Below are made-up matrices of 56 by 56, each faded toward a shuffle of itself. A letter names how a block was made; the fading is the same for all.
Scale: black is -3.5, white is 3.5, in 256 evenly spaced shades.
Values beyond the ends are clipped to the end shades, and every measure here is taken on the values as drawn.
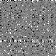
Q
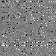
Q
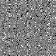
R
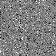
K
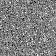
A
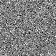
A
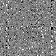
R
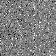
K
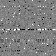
Q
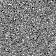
A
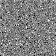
K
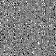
R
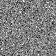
A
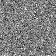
A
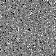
K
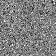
A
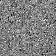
A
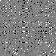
Q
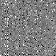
R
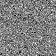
A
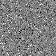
K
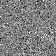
A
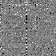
R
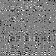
Q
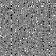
R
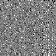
R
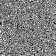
A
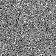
A
